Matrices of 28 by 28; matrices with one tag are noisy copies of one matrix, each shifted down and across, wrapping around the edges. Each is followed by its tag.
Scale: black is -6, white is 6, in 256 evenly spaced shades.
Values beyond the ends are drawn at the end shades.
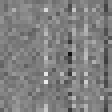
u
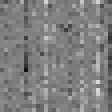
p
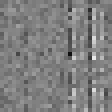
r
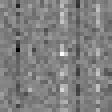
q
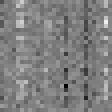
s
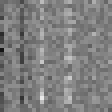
s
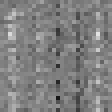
s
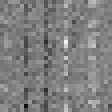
s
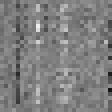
s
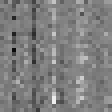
s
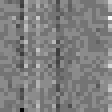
u
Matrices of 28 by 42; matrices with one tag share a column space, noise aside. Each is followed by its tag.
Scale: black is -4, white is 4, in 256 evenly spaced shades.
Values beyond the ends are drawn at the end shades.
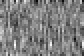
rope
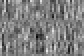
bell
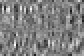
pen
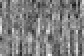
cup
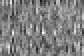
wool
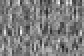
wool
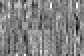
cup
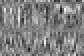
pen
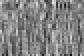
cup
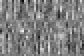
bell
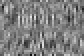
pen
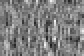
rope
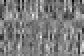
bell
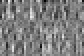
bell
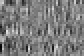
wool
